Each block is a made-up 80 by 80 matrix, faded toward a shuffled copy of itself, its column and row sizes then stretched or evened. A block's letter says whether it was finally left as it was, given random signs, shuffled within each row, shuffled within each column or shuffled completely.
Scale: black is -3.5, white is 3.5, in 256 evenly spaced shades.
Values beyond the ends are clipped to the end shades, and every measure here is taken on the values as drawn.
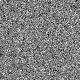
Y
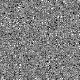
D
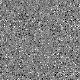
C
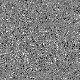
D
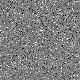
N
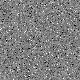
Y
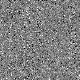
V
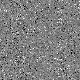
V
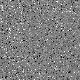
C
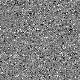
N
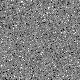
Y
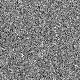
Y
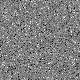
Y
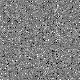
C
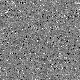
N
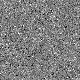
Y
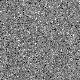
V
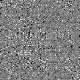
D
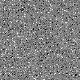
C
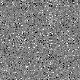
D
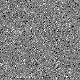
D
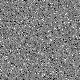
Y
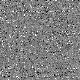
C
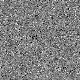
N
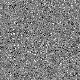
C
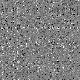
D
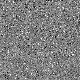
N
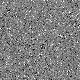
Y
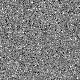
Y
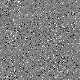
D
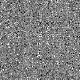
D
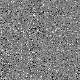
C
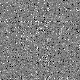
C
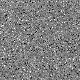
N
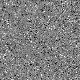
V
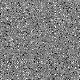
D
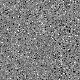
V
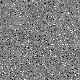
N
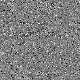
C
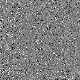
C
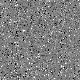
V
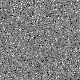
Y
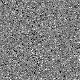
V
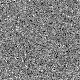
Y
